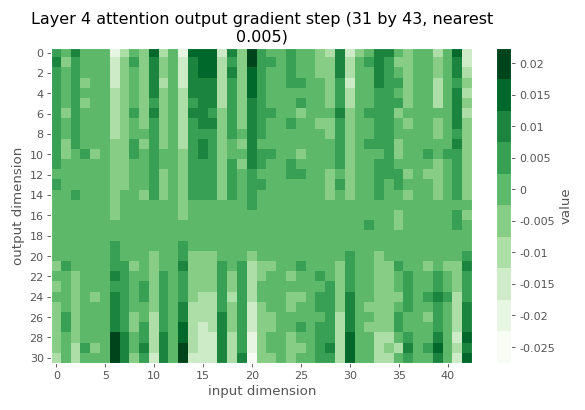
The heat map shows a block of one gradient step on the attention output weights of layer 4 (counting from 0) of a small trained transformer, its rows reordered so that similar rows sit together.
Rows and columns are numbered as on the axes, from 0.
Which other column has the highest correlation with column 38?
40
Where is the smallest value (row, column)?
30, 20
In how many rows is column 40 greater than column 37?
2
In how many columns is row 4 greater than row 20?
13
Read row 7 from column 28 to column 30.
-0.005 0.005 -0.005
